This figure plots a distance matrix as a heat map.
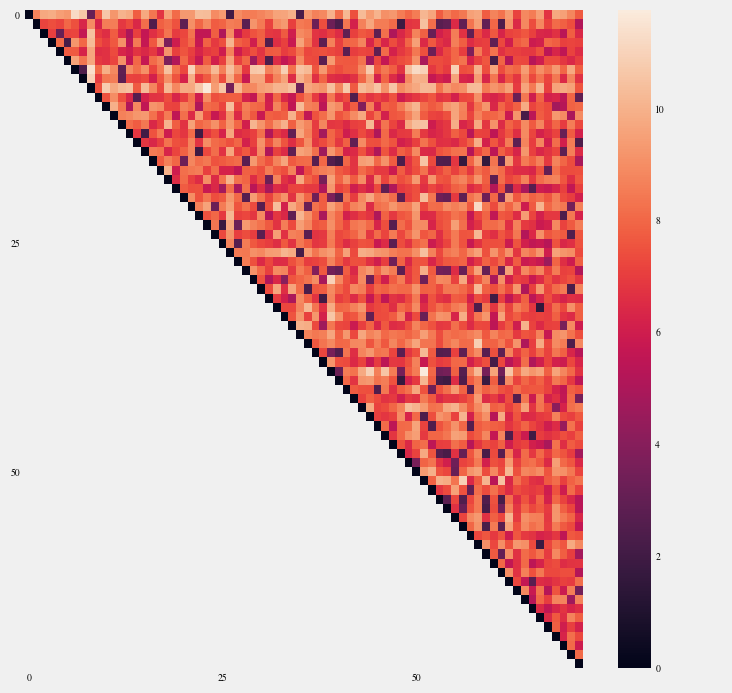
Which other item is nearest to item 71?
14
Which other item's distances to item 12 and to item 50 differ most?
6
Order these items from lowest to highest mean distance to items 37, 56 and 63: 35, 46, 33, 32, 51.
35, 46, 32, 33, 51
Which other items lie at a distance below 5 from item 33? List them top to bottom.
29, 44, 51
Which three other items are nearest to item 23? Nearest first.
25, 47, 27
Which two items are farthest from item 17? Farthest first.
18, 3
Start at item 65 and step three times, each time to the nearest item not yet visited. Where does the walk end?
19
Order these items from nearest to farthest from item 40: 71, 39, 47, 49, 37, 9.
37, 39, 71, 49, 9, 47
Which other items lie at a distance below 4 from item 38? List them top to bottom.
3, 5, 18, 31, 60
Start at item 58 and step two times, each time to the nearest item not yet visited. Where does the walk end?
32
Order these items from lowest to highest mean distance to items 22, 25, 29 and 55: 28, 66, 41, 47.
47, 66, 41, 28
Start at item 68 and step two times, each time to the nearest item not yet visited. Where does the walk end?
10
